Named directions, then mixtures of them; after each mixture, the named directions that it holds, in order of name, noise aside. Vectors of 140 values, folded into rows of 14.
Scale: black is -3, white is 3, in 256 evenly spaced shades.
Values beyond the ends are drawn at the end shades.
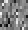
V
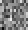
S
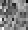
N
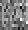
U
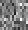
N, U.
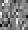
V.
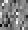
V.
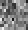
N.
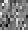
V.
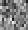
N, S.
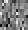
V.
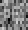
S, V.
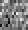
U, V.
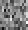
S, U.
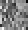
N, V.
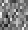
S, V.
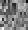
N.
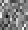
S, V.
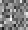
S.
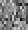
N, U.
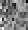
N.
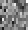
N.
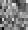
N.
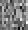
U.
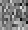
U.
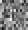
S.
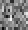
S, U.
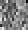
N, V.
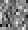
N, V.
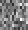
N, U.
